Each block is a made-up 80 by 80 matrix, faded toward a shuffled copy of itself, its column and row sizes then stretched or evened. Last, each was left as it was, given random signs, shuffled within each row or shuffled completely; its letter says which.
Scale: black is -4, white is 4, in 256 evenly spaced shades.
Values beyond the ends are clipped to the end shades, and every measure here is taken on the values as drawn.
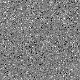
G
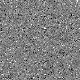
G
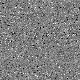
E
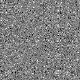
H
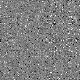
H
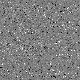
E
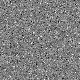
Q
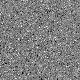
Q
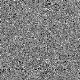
G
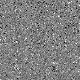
G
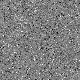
Q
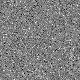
Q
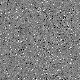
G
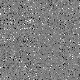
G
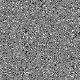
H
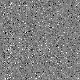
G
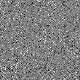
H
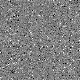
G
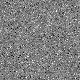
Q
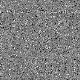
G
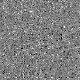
H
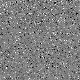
E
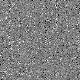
G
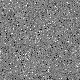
Q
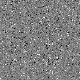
G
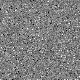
E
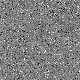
E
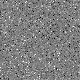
Q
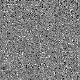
G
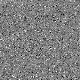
E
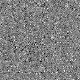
H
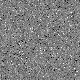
Q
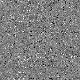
H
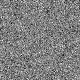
Q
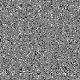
H
